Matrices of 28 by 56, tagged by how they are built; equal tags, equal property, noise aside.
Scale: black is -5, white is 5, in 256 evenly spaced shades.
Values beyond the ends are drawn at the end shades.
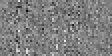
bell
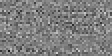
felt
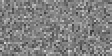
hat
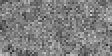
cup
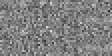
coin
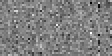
bell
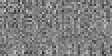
felt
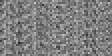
coin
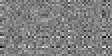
felt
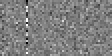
bell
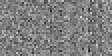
coin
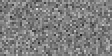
hat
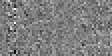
bell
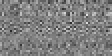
felt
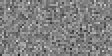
hat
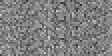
coin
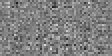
felt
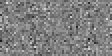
bell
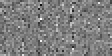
bell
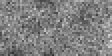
cup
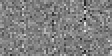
bell
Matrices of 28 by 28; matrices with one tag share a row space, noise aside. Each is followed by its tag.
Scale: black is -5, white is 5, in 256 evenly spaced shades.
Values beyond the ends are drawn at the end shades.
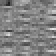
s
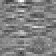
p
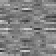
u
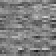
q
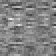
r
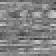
q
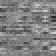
q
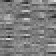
s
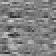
r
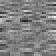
u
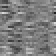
r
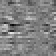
r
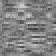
p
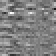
r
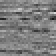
q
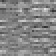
q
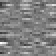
u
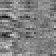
r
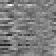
r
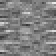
u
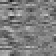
r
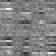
s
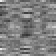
u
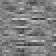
p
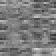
q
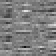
s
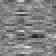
p
